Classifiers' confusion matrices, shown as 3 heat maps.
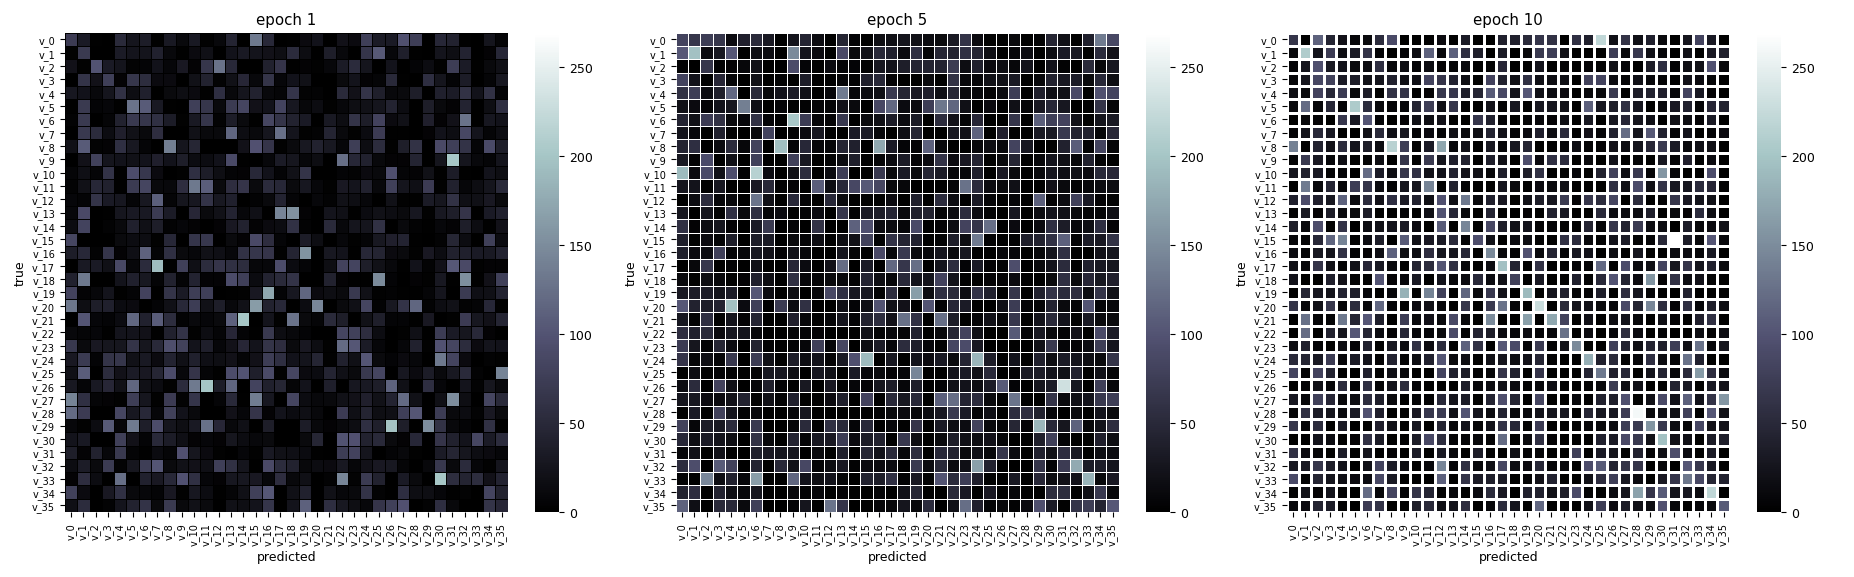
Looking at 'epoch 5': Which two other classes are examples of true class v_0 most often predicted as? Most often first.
v_34, v_35
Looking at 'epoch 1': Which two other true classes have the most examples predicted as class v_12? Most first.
v_2, v_32
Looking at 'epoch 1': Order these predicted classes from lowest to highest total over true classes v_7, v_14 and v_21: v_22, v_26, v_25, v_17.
v_26, v_22, v_17, v_25
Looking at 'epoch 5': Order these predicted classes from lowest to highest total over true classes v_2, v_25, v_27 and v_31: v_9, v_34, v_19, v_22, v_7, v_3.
v_3, v_7, v_34, v_9, v_22, v_19
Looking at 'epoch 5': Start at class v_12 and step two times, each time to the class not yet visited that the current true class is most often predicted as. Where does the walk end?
v_9
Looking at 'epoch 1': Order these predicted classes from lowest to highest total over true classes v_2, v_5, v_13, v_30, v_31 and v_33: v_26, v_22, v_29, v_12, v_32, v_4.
v_29, v_26, v_12, v_32, v_4, v_22
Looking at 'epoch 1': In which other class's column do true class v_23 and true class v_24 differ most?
v_22
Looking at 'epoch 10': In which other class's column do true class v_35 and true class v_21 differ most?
v_19
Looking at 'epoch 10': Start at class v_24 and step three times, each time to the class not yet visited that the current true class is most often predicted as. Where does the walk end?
v_14
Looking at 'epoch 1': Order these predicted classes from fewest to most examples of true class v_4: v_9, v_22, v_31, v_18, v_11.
v_11, v_9, v_31, v_22, v_18
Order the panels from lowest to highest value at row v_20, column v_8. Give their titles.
epoch 10, epoch 1, epoch 5
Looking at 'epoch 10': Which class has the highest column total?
v_12
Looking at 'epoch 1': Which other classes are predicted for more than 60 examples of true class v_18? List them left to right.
v_1, v_13, v_14, v_25, v_32, v_35
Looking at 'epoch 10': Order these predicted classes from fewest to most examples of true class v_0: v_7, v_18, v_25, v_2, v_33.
v_18, v_7, v_33, v_2, v_25
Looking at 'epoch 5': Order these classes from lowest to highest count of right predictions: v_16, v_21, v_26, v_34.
v_34, v_16, v_26, v_21
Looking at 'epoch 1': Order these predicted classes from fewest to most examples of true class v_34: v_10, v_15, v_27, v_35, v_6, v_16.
v_6, v_10, v_35, v_27, v_15, v_16
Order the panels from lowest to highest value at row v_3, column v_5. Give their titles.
epoch 5, epoch 10, epoch 1
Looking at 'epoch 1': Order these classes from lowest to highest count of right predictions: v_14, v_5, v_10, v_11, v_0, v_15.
v_14, v_10, v_0, v_15, v_11, v_5
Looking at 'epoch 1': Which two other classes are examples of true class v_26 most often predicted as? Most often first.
v_11, v_10
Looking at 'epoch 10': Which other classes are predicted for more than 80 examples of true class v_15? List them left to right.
v_3, v_4, v_9, v_31, v_34
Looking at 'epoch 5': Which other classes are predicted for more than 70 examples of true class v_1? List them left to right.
v_0, v_4, v_9, v_13
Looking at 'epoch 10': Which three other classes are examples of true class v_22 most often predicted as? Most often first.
v_1, v_5, v_13
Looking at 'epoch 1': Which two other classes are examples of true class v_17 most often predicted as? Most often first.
v_7, v_31
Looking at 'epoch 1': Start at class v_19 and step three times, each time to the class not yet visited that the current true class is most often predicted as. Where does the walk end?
v_32
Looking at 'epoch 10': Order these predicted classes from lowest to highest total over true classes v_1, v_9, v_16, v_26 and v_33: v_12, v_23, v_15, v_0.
v_23, v_15, v_0, v_12
